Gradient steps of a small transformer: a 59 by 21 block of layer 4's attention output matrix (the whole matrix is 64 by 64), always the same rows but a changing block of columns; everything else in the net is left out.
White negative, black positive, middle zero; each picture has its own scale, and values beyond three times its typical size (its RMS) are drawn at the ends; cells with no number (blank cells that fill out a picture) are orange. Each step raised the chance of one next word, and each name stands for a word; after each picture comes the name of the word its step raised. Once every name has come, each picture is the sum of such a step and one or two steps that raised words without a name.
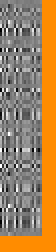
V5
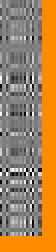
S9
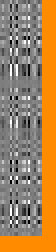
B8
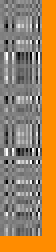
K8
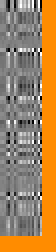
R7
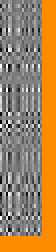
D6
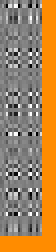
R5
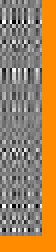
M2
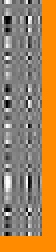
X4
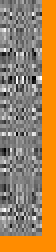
V5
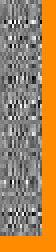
X4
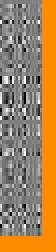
M2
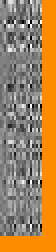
R7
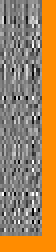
B8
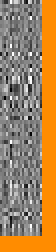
X4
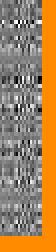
M2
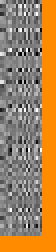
V5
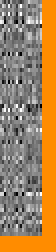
D6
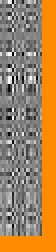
S9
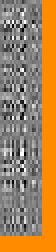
V5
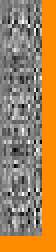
V5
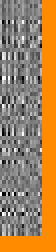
K8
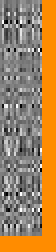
V5
